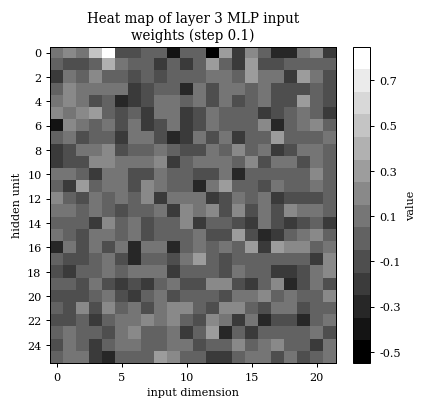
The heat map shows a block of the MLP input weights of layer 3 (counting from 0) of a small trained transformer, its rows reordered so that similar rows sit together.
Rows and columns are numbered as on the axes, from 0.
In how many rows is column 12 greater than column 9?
13
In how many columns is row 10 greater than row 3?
9
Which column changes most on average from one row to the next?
17
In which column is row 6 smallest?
0
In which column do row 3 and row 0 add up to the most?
4
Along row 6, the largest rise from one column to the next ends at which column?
1
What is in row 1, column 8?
-0.2
